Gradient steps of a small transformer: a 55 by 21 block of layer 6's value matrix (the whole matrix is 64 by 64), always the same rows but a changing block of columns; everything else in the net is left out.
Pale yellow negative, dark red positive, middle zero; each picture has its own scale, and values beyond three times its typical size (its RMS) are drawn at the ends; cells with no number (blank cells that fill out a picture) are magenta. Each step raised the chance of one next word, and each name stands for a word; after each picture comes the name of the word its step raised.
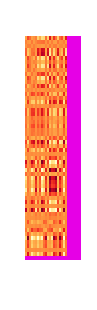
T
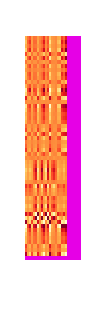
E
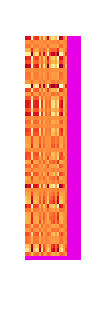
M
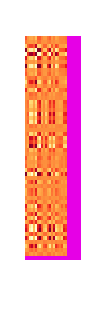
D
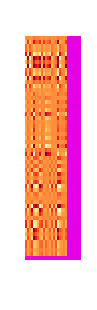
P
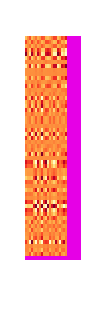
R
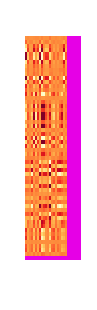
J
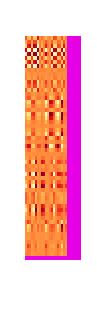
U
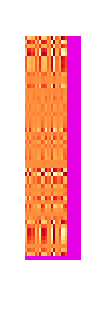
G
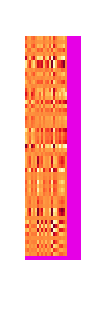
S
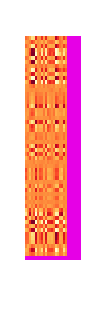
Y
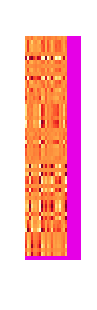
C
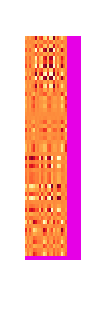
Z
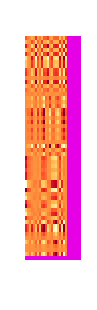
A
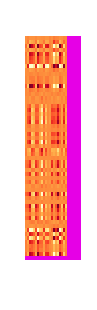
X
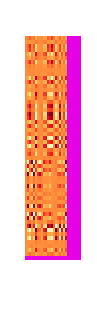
J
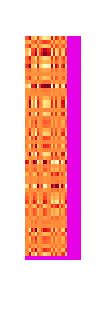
M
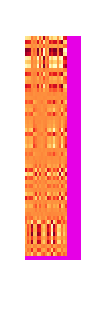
G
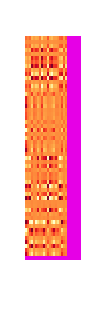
Z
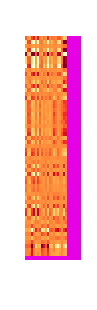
P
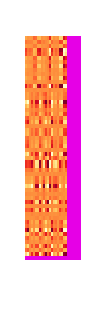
M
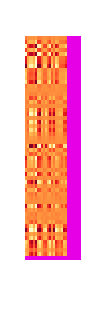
A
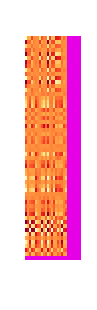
Y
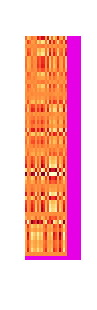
G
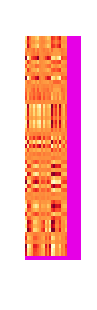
C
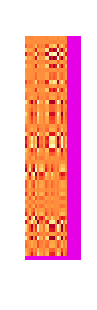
D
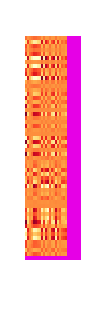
P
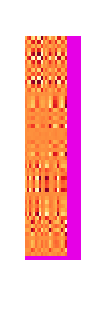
Y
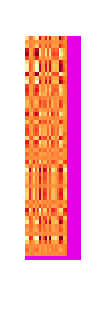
T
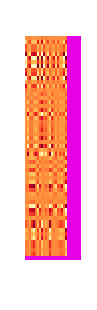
P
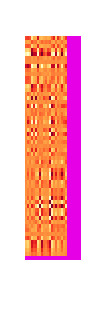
R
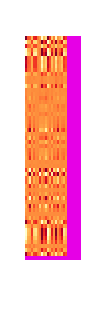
G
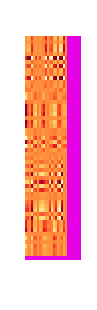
C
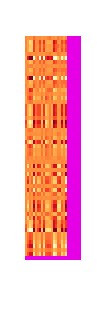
C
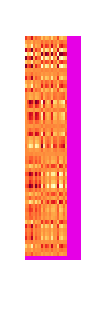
U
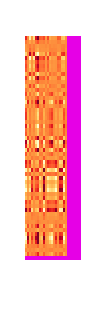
T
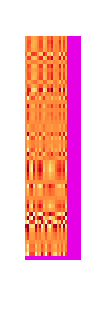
E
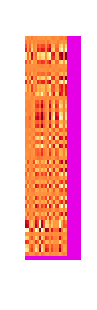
J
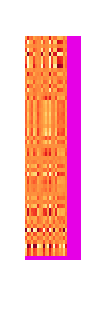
P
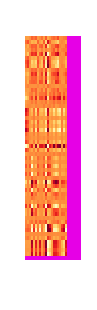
A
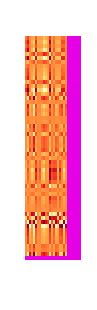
E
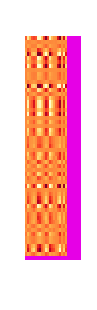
M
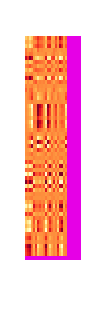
C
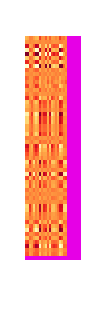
U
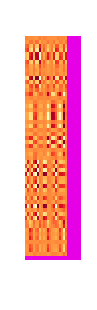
J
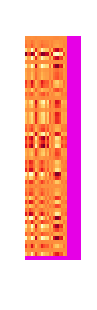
D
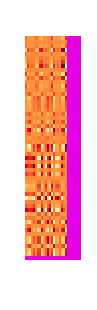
Z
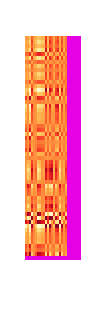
E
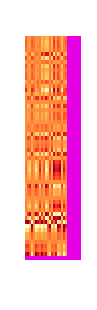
E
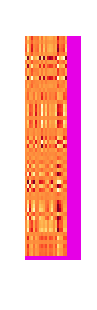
C
